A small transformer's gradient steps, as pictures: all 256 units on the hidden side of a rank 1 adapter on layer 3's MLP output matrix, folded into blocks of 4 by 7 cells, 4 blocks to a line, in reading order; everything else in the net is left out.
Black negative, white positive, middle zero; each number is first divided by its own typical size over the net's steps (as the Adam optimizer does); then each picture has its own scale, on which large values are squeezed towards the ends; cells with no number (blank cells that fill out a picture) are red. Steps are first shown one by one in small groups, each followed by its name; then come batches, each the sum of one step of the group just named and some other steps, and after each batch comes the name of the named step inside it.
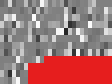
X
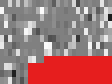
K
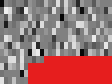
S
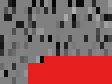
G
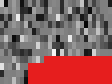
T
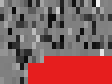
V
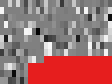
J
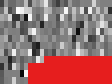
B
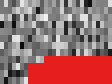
B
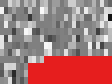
K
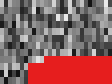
T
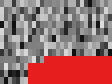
K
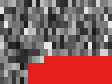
V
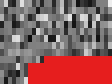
G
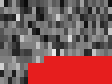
T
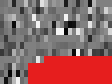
X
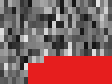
V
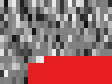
T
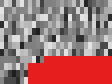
J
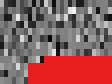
G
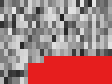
S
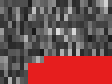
T
